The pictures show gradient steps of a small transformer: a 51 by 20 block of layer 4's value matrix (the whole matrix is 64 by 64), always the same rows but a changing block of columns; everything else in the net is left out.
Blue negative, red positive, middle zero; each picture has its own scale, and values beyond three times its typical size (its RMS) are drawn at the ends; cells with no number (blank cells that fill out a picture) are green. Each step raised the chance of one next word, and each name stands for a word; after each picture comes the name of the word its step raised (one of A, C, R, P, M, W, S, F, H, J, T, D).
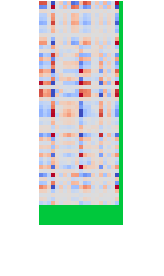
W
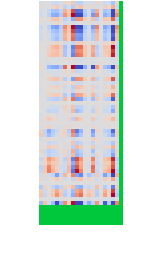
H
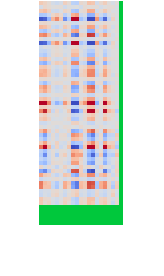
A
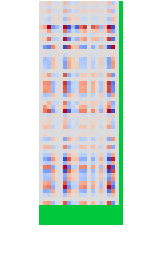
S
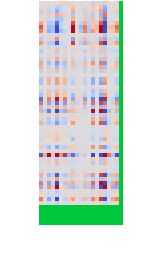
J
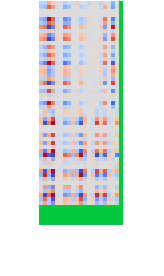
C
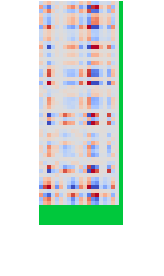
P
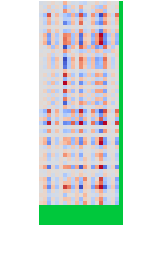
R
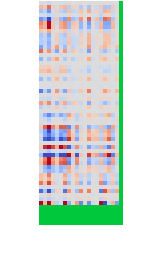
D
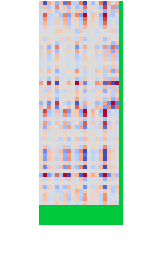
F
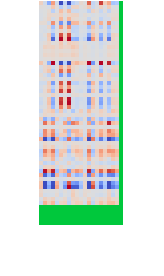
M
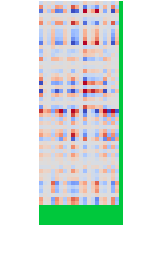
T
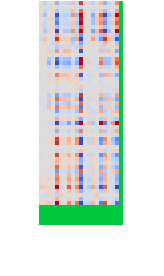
R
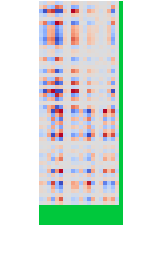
T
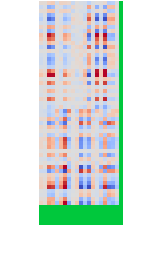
R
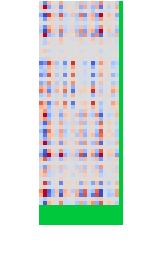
A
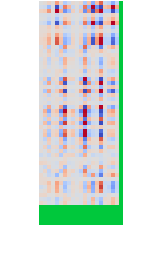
T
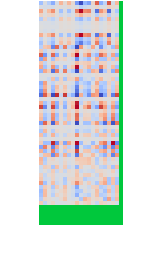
W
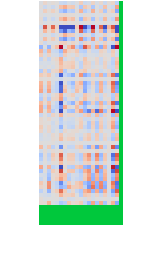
S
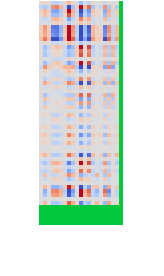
H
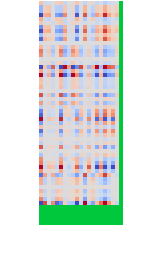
H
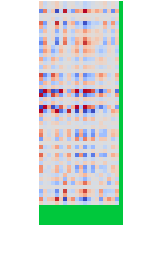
T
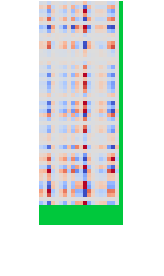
S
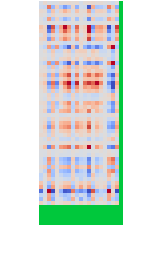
S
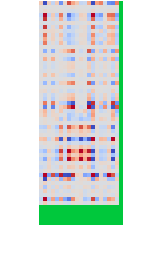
F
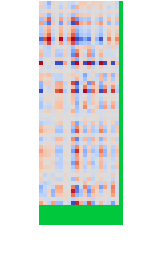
M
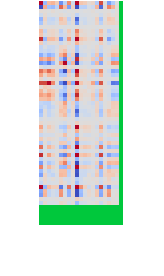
W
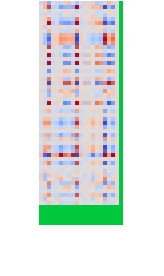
C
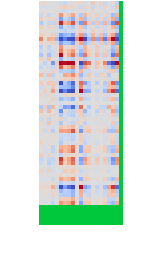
M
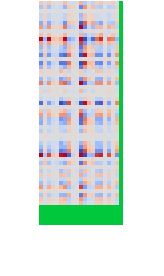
C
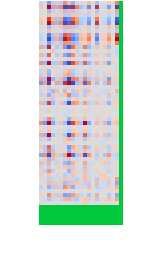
C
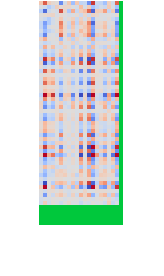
W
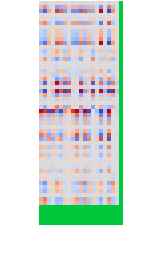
T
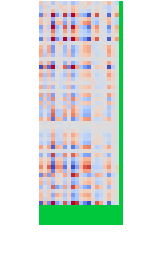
H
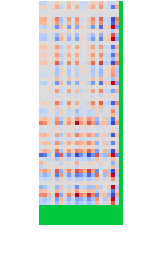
C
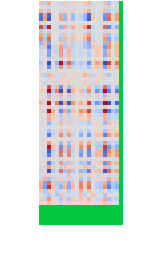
A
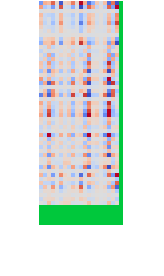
W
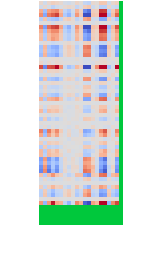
H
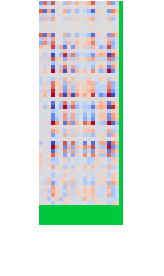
W
